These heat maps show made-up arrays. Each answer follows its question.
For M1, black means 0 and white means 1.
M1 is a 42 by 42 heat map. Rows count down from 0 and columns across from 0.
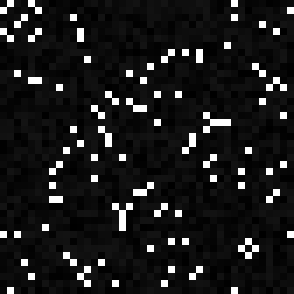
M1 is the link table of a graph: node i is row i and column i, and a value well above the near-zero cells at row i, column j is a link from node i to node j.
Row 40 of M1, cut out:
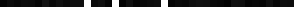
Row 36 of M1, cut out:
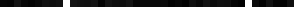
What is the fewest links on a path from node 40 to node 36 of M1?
6
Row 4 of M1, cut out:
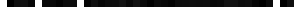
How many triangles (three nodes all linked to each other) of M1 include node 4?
2
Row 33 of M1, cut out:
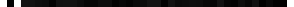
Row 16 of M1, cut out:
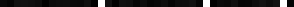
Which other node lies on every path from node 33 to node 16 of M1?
node 2
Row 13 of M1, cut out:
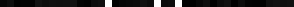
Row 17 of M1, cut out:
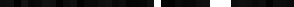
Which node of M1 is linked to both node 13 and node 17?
node 22
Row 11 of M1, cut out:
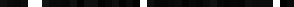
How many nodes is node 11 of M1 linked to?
4
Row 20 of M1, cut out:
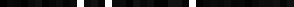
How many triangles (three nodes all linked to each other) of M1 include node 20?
0
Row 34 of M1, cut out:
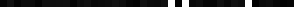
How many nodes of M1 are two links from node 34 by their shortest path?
4
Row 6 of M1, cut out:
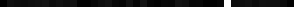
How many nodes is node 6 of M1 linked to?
1
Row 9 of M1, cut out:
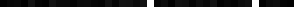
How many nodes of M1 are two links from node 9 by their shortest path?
2
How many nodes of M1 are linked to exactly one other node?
2
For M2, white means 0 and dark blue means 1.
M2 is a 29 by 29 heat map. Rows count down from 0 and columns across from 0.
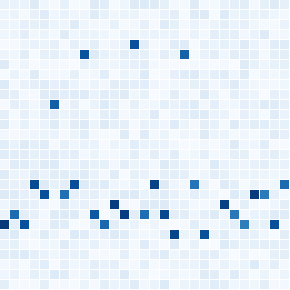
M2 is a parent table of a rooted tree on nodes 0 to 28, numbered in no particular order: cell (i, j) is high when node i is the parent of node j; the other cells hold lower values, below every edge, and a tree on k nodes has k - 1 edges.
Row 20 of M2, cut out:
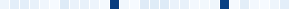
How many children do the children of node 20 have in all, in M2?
5
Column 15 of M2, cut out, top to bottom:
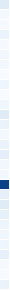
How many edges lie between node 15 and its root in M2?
7
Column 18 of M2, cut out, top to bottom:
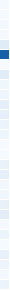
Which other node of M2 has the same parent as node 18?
8
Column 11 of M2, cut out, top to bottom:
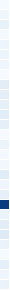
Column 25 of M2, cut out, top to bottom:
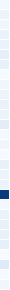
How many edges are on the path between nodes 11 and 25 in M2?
7
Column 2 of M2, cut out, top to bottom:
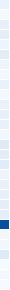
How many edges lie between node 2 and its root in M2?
4
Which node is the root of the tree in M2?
21
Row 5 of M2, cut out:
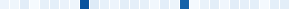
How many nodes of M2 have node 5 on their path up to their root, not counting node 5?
12
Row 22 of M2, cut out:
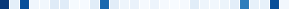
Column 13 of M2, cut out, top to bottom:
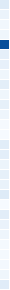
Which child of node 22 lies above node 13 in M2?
10
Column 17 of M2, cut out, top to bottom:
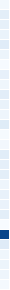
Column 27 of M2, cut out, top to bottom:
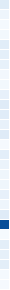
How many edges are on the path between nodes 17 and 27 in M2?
4
